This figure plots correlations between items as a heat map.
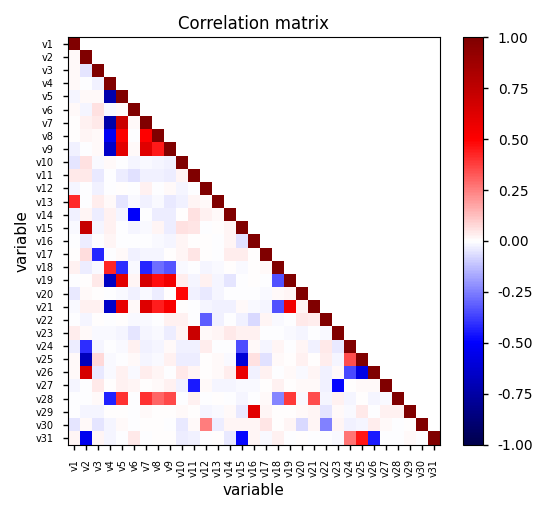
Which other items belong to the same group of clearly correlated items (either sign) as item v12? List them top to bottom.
v22, v30
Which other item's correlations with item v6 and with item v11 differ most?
v23
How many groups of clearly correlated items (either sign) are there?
9
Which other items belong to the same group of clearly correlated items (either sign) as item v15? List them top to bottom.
v2, v24, v25, v26, v31
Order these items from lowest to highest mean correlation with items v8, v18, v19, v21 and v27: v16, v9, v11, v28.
v11, v16, v28, v9
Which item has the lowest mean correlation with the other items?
v4
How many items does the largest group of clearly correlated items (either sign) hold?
9
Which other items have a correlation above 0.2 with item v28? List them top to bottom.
v5, v7, v8, v9, v19, v21
